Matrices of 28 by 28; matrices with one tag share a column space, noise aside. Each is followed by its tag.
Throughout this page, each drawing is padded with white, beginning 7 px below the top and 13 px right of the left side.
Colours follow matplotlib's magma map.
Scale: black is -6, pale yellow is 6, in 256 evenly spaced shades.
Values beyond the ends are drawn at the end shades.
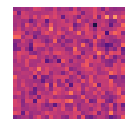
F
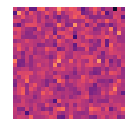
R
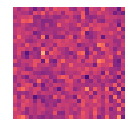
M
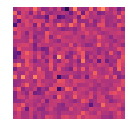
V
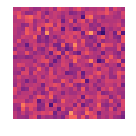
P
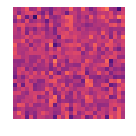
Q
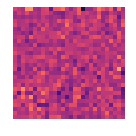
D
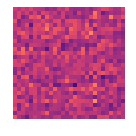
F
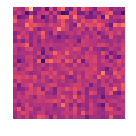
V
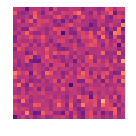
P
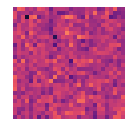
Q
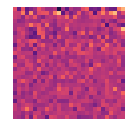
R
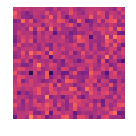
P
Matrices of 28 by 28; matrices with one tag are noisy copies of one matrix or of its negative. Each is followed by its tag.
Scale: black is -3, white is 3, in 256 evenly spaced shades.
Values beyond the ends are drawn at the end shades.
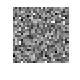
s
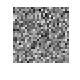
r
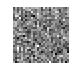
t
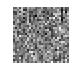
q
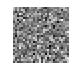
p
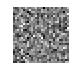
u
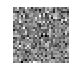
r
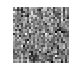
q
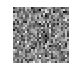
r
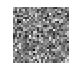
p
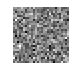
p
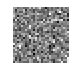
p
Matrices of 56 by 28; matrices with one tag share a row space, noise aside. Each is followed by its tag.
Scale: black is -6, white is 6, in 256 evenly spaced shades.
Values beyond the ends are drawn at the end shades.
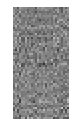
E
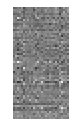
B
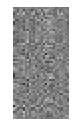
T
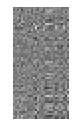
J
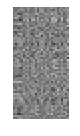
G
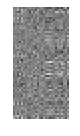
J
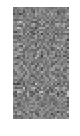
G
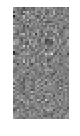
T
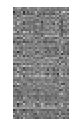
B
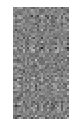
G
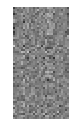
T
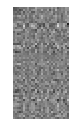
G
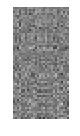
E
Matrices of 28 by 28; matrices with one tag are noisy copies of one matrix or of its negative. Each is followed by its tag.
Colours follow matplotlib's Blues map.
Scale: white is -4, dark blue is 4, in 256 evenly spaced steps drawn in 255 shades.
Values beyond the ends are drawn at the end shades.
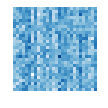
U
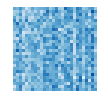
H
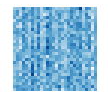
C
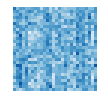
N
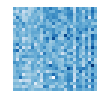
H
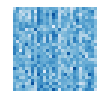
U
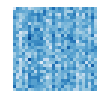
N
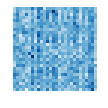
U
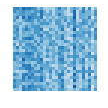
H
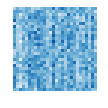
N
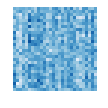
N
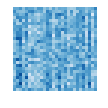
N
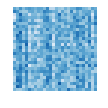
N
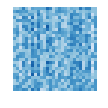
C
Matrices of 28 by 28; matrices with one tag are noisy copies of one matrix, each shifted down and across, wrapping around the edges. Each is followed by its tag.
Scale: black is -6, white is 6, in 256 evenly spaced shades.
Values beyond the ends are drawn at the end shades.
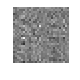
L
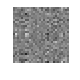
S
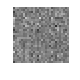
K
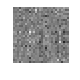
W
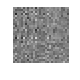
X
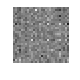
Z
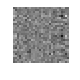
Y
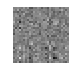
W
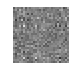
X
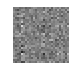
S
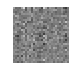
S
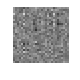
W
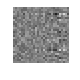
Y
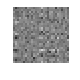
L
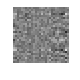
Y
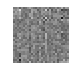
K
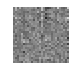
W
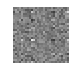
S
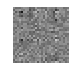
S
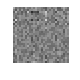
K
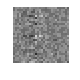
Y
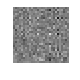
Z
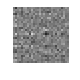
L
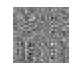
W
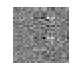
Y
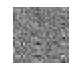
L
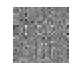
K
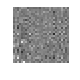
X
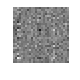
S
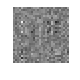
W
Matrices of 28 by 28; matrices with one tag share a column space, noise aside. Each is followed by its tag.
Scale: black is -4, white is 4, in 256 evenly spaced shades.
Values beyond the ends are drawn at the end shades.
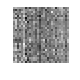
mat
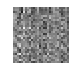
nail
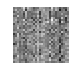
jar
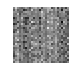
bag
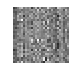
mat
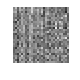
nail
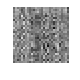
nail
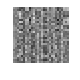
jar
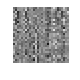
jar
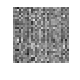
mat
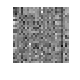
nail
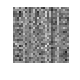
bag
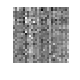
jar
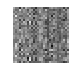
mat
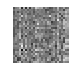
mat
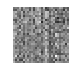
jar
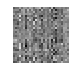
mat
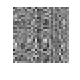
mat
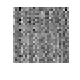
jar
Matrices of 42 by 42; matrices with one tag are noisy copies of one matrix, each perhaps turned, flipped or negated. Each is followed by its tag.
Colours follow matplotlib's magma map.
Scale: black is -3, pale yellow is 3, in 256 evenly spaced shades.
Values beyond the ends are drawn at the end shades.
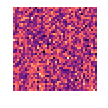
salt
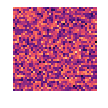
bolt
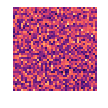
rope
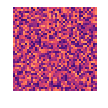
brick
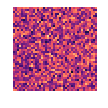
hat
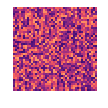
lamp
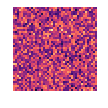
brick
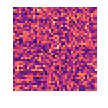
lamp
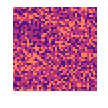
salt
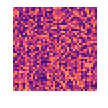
lamp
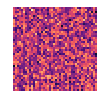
bolt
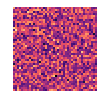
rope
